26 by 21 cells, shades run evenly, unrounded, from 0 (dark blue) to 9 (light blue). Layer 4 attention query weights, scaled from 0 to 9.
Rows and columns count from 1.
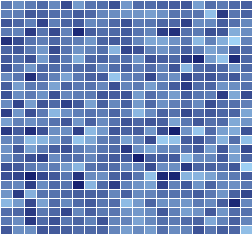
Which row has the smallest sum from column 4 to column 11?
4
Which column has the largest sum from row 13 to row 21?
8
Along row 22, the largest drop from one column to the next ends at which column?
2
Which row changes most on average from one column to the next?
15
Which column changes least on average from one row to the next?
9
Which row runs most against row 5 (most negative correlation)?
23
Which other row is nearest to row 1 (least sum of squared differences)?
10
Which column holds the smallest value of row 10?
16
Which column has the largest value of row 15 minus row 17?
17
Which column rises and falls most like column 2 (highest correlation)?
11
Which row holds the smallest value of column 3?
20
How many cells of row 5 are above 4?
15
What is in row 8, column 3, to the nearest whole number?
6
